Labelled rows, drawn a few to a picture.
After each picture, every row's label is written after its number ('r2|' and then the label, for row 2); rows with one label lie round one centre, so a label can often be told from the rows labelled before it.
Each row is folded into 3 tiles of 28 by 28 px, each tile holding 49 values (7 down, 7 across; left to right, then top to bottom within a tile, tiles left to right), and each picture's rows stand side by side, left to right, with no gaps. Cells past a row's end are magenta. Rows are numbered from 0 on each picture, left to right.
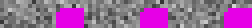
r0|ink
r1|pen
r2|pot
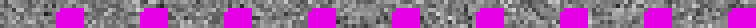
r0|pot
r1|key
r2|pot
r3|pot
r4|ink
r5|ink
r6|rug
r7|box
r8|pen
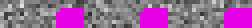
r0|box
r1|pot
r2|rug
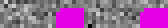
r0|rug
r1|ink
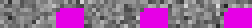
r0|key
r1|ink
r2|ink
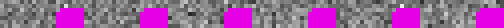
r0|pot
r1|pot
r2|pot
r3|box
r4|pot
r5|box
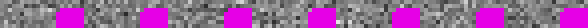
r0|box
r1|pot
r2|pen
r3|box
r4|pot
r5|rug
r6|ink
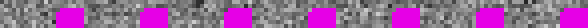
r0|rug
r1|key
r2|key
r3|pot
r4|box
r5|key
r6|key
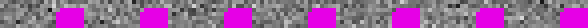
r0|rug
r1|rug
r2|pen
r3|rug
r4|key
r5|box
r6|rug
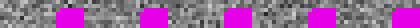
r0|pen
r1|rug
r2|key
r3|box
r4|key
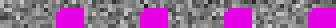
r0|pen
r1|key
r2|box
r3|box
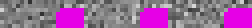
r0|pot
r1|rug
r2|pen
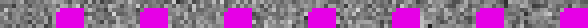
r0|ink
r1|rug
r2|rug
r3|pot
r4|pot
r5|box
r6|box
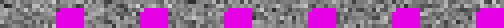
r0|key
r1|rug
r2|rug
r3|pen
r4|pen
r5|ink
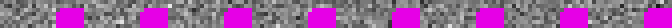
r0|key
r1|pot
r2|pen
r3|box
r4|rug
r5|box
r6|pot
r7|pen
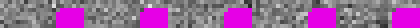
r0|rug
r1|pot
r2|box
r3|pen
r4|ink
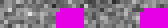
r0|box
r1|key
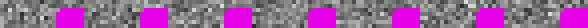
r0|box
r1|ink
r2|key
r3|key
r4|pen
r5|rug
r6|pen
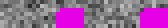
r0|box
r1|key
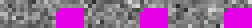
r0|ink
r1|rug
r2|key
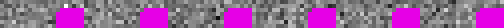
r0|pot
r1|pot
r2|ink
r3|key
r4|box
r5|key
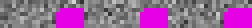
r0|pot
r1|pen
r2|rug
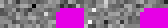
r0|pen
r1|box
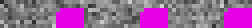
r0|key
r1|ink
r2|rug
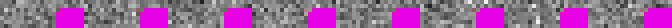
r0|ink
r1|rug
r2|key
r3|pot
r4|pen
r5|key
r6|rug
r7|pen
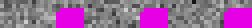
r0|key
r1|key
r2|rug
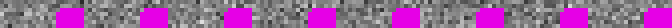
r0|box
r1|pen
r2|pot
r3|rug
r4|pen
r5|box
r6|pot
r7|pot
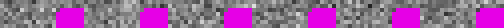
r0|key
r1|key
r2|rug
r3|pen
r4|pen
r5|key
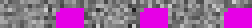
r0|box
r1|pot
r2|key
